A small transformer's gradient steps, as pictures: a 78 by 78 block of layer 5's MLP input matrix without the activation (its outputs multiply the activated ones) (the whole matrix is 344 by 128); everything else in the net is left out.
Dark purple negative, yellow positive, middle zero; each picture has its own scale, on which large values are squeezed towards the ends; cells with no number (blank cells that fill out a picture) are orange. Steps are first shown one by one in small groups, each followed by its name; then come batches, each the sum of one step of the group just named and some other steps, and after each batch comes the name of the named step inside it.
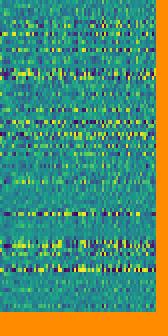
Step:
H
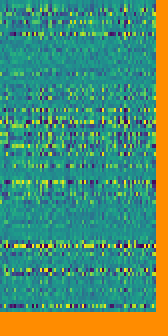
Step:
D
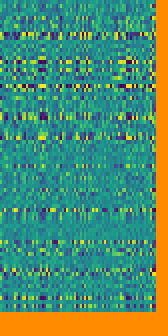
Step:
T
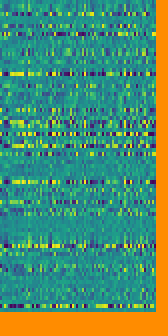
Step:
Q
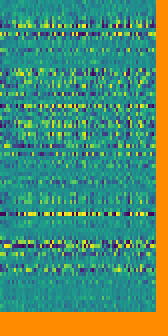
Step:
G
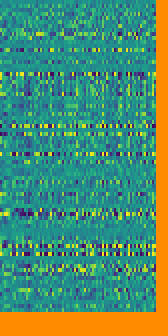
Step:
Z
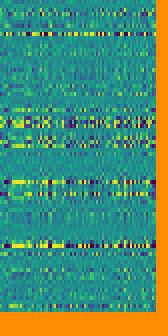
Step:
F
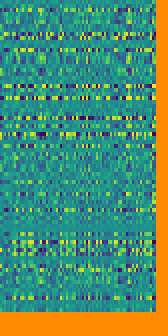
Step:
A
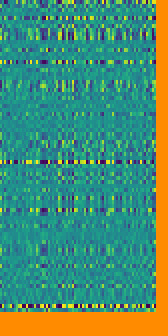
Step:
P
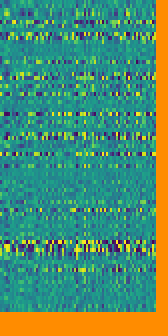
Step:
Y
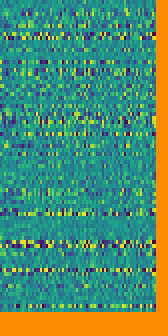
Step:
G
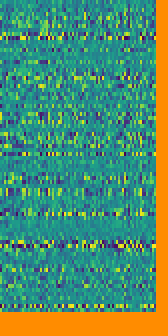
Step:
G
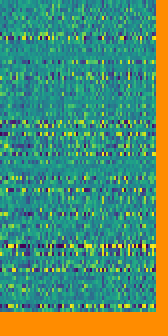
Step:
Z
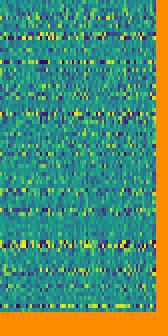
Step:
D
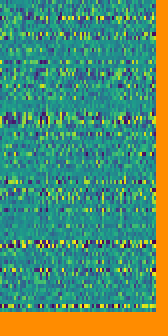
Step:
T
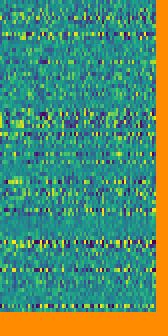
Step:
F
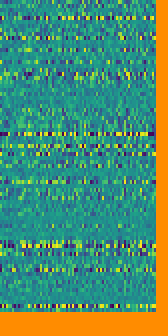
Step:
Q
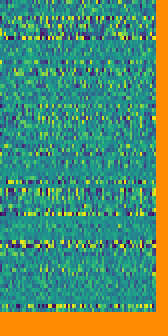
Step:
G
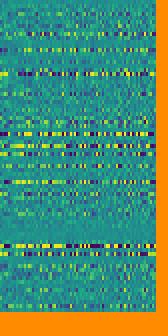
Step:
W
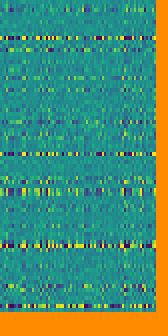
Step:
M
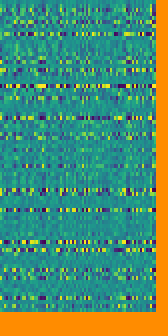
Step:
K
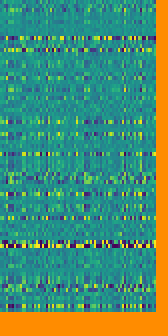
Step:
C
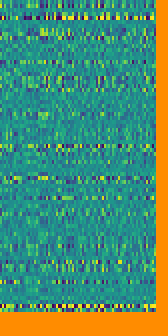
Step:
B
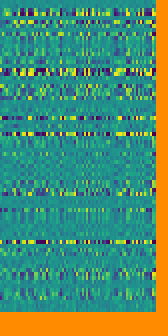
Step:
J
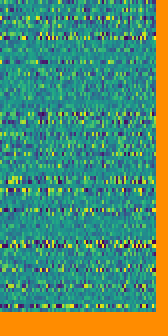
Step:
M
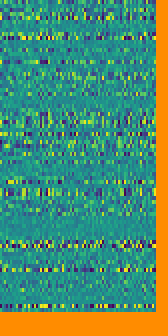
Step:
M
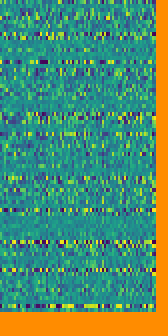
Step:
J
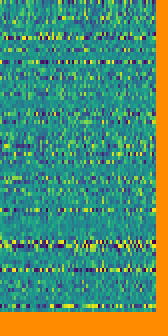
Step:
B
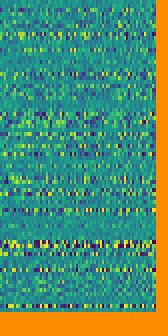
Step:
W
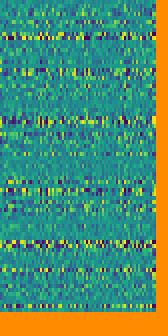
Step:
J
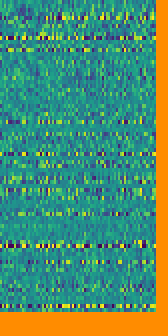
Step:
B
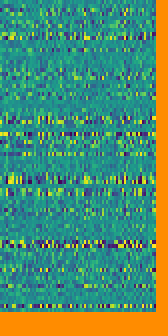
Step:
C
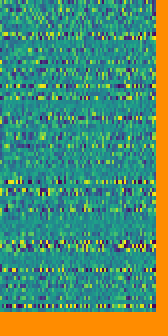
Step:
K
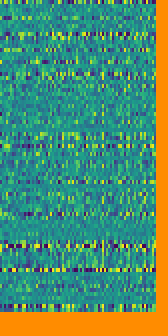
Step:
C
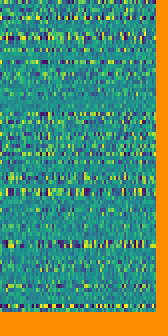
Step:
C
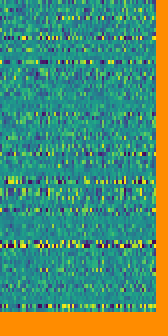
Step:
M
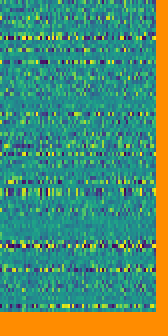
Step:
M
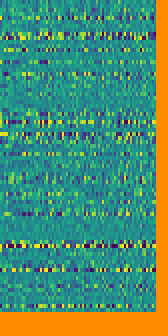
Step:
C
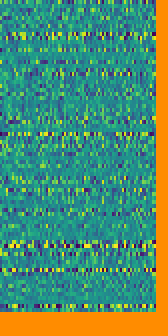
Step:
W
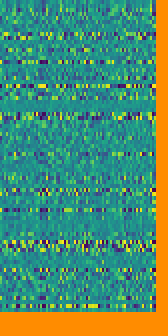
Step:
K
